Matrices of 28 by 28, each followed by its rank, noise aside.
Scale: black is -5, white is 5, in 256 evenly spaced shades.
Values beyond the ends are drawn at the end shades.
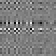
one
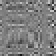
three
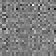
four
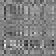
two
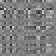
two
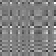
one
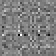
three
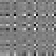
one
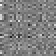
three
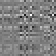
two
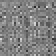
four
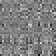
four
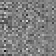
four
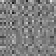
three
